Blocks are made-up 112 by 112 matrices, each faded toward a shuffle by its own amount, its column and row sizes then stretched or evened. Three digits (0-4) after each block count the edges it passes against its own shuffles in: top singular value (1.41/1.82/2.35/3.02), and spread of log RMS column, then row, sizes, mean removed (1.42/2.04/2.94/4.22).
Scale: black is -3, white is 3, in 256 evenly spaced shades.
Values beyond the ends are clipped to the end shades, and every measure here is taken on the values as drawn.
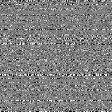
3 0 4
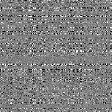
3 2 4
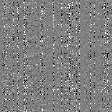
2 4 2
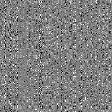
3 3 0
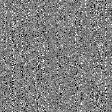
1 3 0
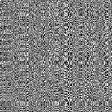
4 3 0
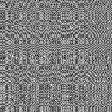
4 2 0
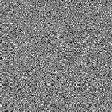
3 0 1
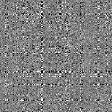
3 3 3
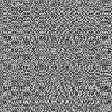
4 0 3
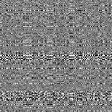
4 1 4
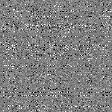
0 2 3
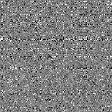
3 2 3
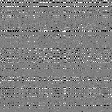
4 1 4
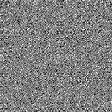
3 0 1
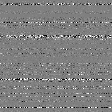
2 0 4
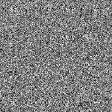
2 1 1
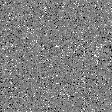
0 1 1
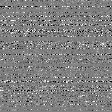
0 0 4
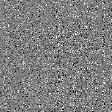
1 3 1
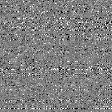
3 1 3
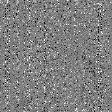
0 3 0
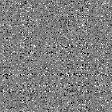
1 2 3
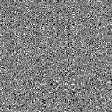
3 1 2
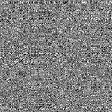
3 0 2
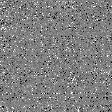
0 1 2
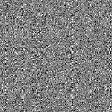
3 2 1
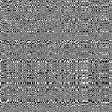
4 2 4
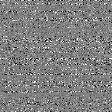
1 1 4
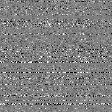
1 1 4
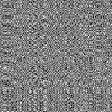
4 1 0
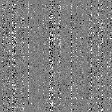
1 4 2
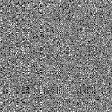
3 2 1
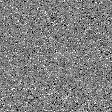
0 0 1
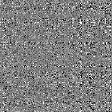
2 3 3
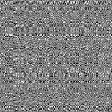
4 1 3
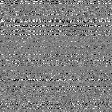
3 0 4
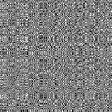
4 2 2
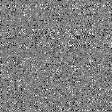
0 2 3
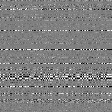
4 0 4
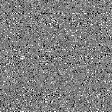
2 1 2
